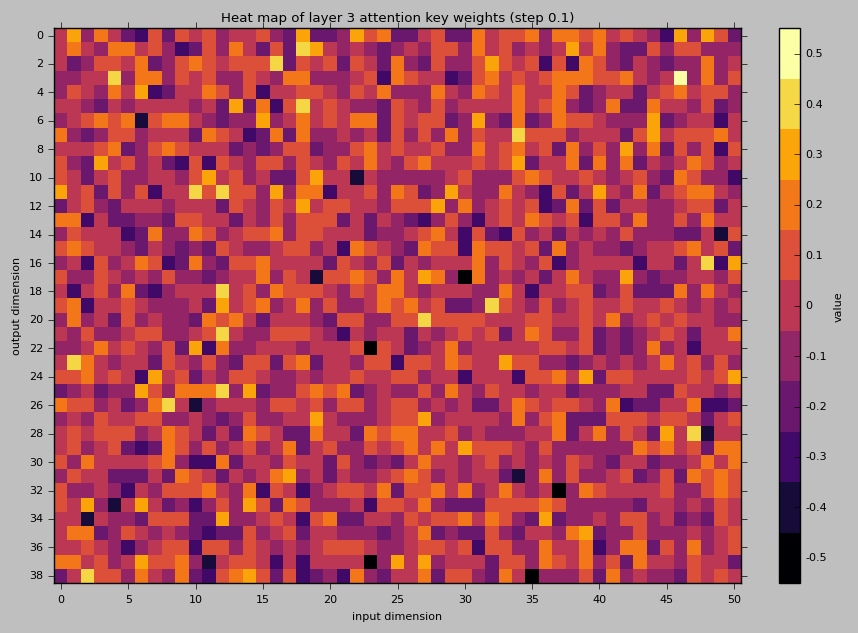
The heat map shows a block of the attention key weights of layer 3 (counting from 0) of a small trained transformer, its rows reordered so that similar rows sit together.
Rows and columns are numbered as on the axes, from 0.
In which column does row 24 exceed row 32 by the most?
37
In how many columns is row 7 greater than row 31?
21
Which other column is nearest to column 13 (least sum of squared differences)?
41
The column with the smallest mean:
30
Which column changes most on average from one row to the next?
12
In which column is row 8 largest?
42
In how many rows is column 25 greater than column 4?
16
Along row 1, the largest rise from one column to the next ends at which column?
18
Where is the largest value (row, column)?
3, 46
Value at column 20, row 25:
0.1
